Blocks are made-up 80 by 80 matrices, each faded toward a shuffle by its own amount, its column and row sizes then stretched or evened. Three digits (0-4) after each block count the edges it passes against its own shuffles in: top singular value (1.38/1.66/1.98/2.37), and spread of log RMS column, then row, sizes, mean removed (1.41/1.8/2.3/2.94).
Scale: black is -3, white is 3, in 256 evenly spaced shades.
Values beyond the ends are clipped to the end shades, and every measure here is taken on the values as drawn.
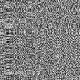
4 1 0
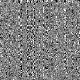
3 4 1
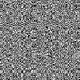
4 2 0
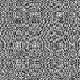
4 1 0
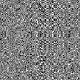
4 3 1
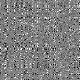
4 3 2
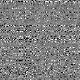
3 1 4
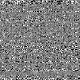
3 0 4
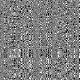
4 4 0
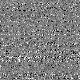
1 0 4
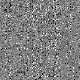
2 3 1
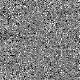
0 3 1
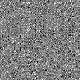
3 1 0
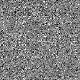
2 2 2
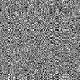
4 2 2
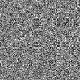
3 1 1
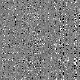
0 4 2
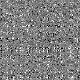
2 2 3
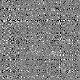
3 3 3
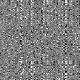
4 3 1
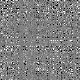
1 4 4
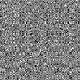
4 1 1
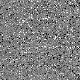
1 2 2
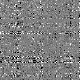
3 3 4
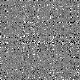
0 3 3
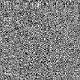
3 2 1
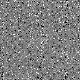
1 2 1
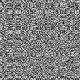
4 0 1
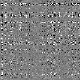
3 4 4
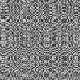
4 0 3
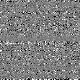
1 1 4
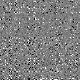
2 3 3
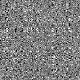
3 2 2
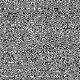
1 0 4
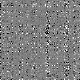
1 4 3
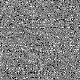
2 0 3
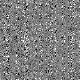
1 4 1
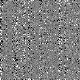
1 4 2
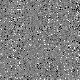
1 2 1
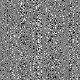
1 4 0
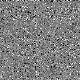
0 1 3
